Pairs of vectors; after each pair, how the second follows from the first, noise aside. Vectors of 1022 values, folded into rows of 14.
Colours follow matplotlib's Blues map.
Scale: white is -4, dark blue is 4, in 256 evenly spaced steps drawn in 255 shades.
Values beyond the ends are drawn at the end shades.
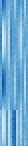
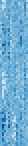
negated, partly zeroed.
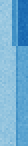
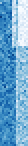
negated, scaled up.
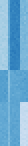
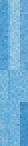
negated, shrunk.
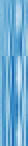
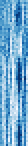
negated, scaled up.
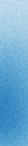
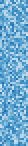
shuffled.
